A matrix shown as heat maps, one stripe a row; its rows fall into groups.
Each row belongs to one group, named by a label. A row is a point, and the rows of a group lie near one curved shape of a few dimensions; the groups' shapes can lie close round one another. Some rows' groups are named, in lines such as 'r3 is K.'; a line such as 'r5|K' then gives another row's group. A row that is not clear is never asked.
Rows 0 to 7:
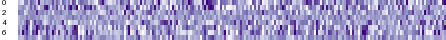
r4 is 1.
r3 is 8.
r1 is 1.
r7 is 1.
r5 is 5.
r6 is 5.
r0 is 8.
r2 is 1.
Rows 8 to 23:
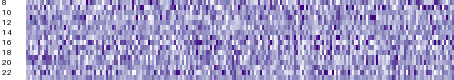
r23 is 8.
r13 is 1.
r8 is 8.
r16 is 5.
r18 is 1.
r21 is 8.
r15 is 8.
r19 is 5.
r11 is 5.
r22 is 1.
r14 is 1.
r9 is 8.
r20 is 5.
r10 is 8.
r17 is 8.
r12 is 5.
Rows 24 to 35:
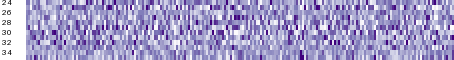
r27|1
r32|1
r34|8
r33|8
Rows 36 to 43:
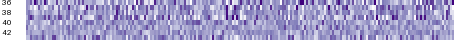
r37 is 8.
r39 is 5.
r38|8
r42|1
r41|8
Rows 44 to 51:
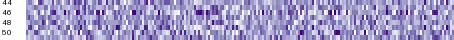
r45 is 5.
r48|1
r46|1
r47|5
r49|5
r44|5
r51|8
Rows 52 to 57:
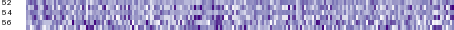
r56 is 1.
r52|5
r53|5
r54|5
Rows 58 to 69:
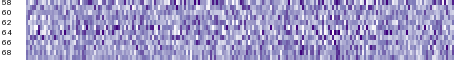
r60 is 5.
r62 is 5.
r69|8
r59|1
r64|1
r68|8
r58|5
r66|1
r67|5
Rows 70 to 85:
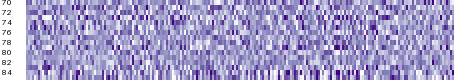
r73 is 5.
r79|5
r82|1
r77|5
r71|1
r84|8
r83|5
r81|8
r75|5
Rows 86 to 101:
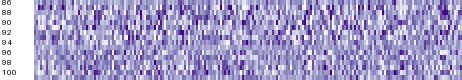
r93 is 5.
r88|8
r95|8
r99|8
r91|5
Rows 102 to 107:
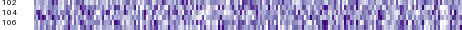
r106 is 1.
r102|1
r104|5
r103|1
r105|5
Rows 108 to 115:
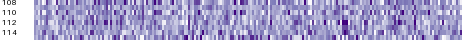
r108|8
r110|8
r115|1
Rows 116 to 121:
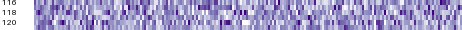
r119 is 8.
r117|5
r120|1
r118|5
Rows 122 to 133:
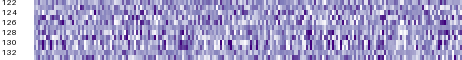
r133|5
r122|1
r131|1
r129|5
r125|5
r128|8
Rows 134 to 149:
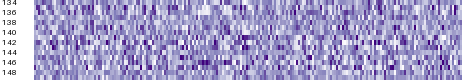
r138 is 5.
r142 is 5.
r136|5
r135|5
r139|1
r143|1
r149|1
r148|5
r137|1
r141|1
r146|5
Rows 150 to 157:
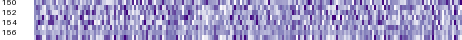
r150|8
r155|8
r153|1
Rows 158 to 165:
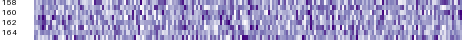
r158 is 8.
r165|1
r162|1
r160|8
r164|1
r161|5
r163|1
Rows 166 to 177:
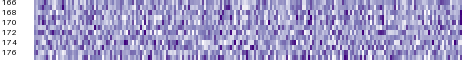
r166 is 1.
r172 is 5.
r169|5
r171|8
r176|1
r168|8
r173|1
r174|5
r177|8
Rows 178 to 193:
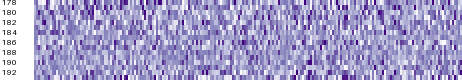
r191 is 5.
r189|1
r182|5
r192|5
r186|1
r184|5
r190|8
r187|5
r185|5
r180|5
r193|5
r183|1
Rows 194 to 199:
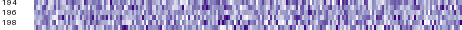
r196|8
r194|1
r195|5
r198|8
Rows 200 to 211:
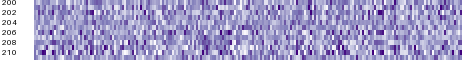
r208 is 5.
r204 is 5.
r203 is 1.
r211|1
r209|1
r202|5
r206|1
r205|1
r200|5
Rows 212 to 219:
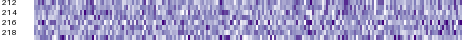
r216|8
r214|1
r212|5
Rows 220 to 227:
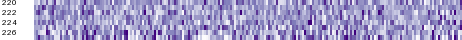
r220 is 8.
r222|5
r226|5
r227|5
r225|8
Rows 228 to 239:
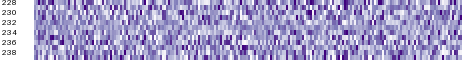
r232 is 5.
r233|8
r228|5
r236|1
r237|1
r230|8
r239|1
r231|5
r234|5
